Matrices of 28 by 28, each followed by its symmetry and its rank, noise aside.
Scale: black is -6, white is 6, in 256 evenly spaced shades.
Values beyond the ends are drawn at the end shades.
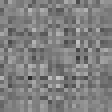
antisymmetric, rank two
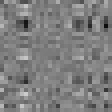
no symmetry, rank two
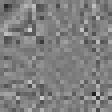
symmetric, rank three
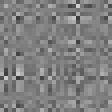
symmetric, rank two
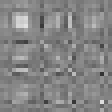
symmetric, rank two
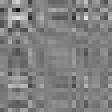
no symmetry, rank two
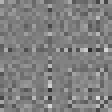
symmetric, rank three
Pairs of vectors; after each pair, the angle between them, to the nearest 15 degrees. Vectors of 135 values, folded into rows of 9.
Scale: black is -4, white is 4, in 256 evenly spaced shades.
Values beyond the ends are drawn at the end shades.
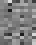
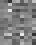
165 degrees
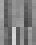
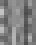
45 degrees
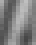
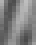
15 degrees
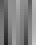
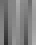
15 degrees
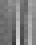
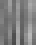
30 degrees
